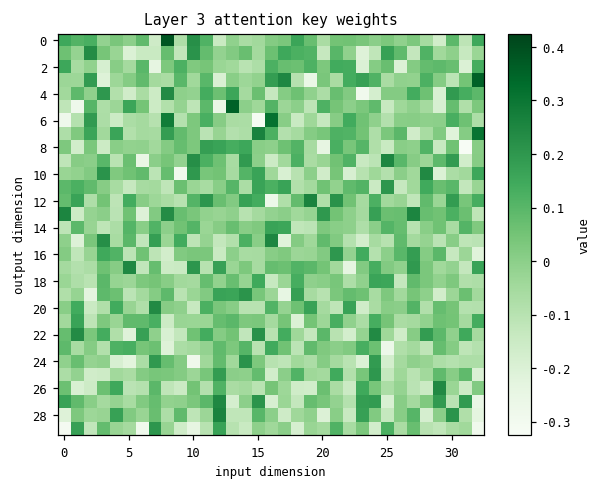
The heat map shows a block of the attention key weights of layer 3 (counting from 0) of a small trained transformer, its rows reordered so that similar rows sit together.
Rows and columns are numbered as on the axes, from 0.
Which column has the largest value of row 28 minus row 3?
12
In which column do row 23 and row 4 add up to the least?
25
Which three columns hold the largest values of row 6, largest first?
16, 8, 2
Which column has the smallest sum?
31
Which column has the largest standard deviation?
32
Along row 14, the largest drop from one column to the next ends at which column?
18
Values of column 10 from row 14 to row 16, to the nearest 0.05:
0.1 -0.1 0.05
